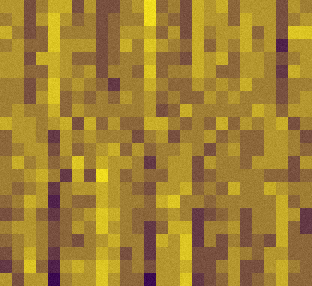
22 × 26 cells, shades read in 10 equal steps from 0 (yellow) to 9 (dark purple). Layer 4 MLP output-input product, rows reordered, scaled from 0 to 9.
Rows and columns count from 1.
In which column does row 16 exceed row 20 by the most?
16
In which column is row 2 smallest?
13
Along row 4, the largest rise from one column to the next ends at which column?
24
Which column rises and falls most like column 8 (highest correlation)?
6
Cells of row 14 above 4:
11
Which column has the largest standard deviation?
5
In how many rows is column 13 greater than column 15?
11
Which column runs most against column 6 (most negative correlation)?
9
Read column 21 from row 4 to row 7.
2 3 3 2
